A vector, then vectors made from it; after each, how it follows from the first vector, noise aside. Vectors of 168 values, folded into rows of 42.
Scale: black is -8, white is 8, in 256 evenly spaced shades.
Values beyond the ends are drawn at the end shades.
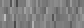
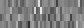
wrapped around, negated, scaled up.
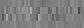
reversed, negated, partly zeroed.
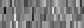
wrapped around, negated, scaled up.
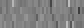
reversed, negated, partly zeroed.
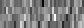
wrapped around, negated, scaled up.
